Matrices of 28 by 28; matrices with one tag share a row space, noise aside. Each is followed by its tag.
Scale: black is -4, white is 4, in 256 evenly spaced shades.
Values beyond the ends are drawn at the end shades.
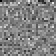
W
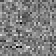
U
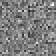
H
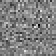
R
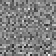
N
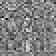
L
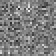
W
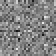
W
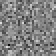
L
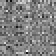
U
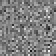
N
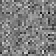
H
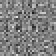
W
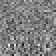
N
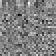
H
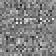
R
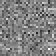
H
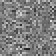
U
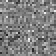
W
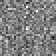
L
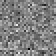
W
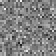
U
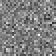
N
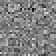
W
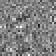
U
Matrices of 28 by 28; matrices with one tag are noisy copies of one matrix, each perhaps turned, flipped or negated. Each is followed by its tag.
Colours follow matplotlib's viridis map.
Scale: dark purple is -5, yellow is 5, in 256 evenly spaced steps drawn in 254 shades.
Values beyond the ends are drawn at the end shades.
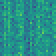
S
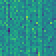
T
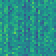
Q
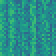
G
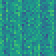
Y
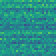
Q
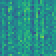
Q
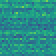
Q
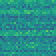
G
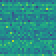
Y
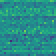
Y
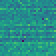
T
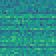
T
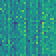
T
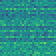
T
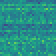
S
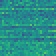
T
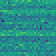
G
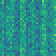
G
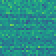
T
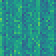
Y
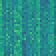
Y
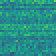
S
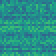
S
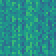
Q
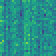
S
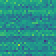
G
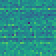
T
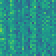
G
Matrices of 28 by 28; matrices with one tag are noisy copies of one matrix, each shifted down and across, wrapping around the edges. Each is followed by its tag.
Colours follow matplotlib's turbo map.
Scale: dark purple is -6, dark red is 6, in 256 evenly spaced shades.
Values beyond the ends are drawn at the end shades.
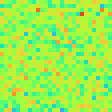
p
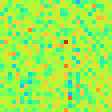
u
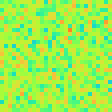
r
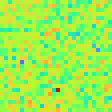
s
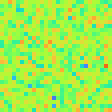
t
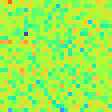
s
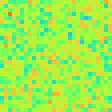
r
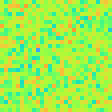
r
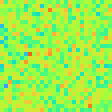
p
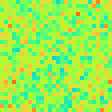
s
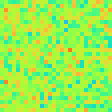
p
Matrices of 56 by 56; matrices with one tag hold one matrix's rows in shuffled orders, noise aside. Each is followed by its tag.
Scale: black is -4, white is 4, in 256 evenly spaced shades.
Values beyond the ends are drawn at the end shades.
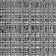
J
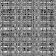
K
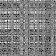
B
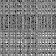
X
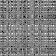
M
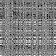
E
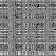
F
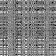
F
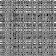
E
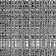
J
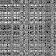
B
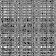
K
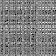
X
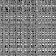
X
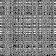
E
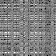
B
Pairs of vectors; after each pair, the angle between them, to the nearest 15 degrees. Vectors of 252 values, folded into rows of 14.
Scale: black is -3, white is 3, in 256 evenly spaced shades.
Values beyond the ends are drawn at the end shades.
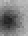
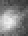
165 degrees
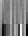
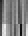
150 degrees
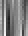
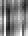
30 degrees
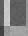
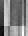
30 degrees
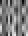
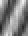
105 degrees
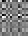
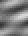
90 degrees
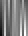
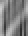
135 degrees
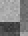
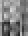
45 degrees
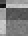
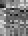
45 degrees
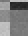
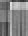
150 degrees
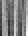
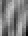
135 degrees
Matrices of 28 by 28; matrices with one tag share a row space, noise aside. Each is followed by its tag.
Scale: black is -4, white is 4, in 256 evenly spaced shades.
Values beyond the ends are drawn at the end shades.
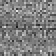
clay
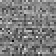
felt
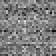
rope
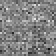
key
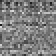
felt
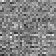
felt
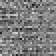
felt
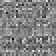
clay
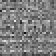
felt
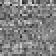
felt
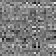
key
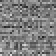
felt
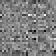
key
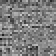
felt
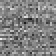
felt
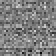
clay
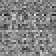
rope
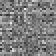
felt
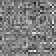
key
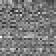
felt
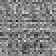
rope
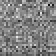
clay
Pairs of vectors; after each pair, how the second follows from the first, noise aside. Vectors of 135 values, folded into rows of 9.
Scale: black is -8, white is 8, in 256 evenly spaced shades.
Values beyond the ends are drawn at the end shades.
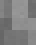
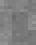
wrapped around, negated, shrunk.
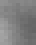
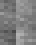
wrapped around.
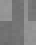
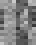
wrapped around, negated, scaled up.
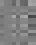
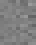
shrunk.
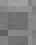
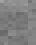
shrunk.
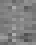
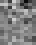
wrapped around, scaled up.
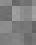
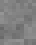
reversed, negated, shrunk.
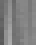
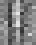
wrapped around, scaled up.
